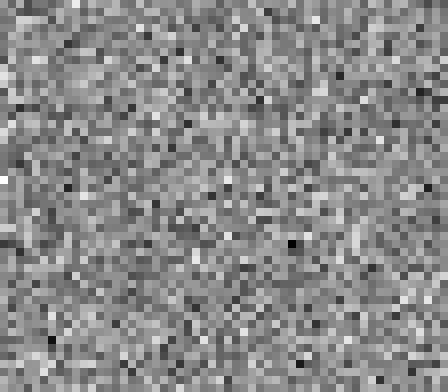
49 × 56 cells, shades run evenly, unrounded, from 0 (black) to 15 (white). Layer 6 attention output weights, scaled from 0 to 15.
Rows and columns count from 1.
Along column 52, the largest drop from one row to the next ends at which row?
46
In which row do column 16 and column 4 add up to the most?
45
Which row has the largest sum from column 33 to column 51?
8
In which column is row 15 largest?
20
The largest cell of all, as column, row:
1, 23
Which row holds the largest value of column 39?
30
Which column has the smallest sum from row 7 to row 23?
3
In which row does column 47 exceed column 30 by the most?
4
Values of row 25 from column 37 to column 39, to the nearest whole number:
5 8 9
